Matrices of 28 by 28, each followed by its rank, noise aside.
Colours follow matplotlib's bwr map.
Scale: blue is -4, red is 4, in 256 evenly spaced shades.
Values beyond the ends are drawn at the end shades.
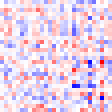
four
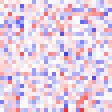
eight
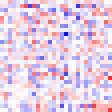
six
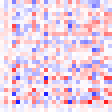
three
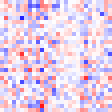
four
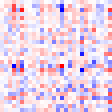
four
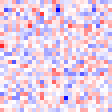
eight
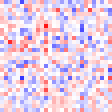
six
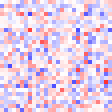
six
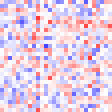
eight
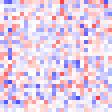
six
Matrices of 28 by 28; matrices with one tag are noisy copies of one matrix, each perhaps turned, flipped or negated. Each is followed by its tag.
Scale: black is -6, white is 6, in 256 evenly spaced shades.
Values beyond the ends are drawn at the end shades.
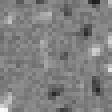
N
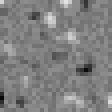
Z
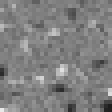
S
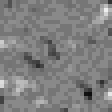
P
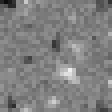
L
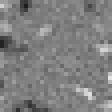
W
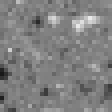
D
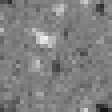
L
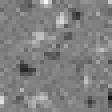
Z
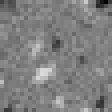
L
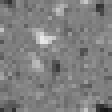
L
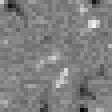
P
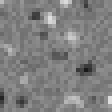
Z
